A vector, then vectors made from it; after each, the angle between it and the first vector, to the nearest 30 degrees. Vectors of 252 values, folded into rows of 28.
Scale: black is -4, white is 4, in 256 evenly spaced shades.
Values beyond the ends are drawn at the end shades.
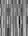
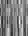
150 degrees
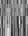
150 degrees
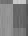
90 degrees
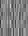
60 degrees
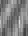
120 degrees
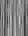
120 degrees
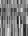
150 degrees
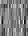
120 degrees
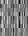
60 degrees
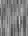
150 degrees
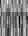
30 degrees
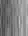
120 degrees
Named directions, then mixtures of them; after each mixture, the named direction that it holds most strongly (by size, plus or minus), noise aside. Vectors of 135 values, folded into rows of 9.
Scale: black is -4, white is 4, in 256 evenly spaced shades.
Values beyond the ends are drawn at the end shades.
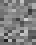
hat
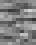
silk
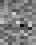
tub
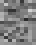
hat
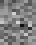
tub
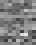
silk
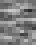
silk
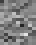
tub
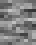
silk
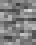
silk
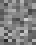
hat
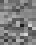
tub
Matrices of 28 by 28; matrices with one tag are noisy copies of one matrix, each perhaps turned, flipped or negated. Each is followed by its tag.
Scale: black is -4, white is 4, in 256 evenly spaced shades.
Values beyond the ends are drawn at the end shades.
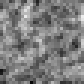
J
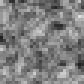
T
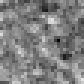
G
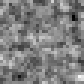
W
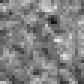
G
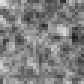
G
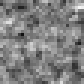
W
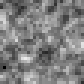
T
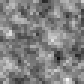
T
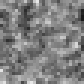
J
